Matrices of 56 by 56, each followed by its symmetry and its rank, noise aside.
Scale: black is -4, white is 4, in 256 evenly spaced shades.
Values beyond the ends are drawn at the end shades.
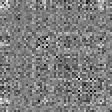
symmetric, rank six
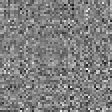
antisymmetric, rank six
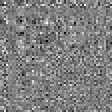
no symmetry, rank six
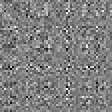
antisymmetric, rank six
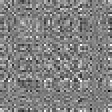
symmetric, rank three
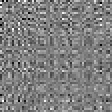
antisymmetric, rank four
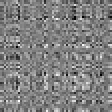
no symmetry, rank three
